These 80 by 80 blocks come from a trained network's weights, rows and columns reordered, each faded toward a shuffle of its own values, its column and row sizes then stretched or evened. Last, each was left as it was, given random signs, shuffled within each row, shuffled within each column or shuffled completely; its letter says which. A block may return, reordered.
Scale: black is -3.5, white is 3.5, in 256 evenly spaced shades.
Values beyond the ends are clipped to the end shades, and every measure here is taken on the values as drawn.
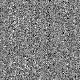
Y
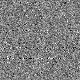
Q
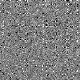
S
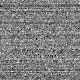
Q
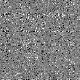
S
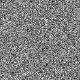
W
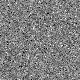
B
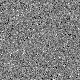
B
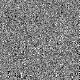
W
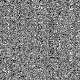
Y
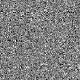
S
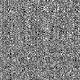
S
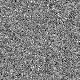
B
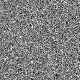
Y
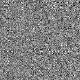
W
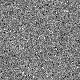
B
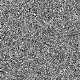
Y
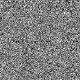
W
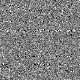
W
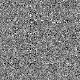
W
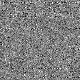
Q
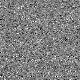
Q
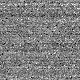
Q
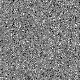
Y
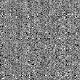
S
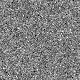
B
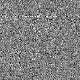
W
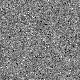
B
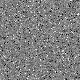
B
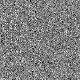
Y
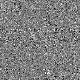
W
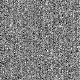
Y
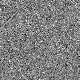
B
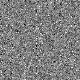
Y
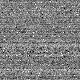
Q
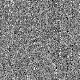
Y
